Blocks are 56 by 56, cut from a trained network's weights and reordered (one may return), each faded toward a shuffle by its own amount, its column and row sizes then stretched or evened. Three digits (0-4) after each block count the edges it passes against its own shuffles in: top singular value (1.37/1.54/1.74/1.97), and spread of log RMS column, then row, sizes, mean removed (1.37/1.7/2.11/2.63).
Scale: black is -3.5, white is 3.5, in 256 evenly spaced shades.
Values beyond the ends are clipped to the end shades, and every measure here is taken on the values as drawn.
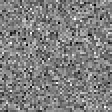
2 0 0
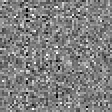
1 2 1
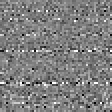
3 1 4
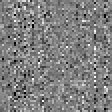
1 4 0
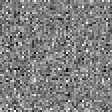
0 2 3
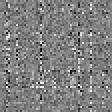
2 4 2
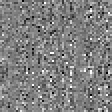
1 4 0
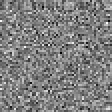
4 1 0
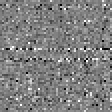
2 2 4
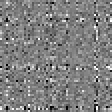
4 4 3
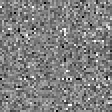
0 1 1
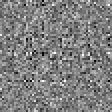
4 2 2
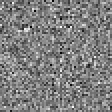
2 0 1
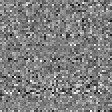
0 1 4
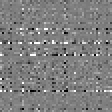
3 2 4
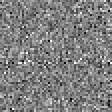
0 1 2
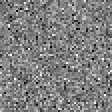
0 1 0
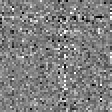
0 3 2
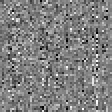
1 4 0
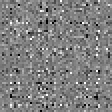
1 4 3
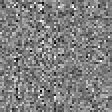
2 3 0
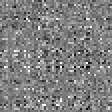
3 3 4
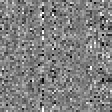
2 4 0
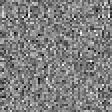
4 1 0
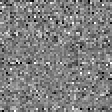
0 0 3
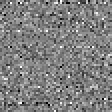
0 1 3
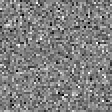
0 0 0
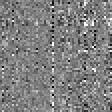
2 4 1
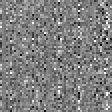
1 4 0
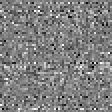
0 0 4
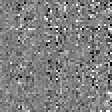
0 4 2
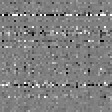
4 1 4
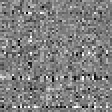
4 3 3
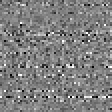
2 1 4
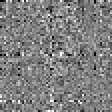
4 3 3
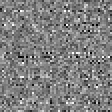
2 2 3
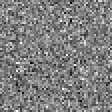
0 1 0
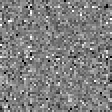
1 2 1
